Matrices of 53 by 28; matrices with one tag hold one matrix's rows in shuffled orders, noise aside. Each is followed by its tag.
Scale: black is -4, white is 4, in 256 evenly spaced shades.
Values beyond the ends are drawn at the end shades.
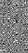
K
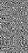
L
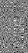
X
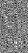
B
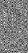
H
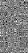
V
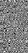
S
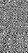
S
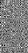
L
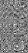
X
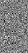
H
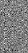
H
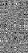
V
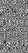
S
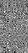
S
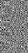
L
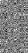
V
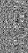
X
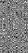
K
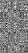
V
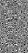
B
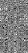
V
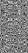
B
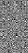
K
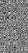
S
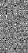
V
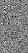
H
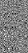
H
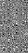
K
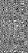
X
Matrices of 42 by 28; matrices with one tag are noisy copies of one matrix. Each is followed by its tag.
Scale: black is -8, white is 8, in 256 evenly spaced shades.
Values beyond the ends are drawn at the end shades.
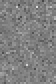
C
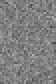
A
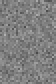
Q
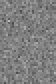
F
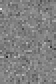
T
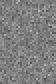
Q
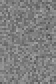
F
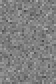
C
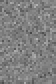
A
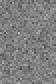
C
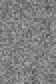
F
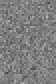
T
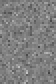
A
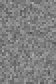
A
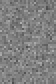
F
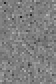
C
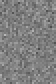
Q
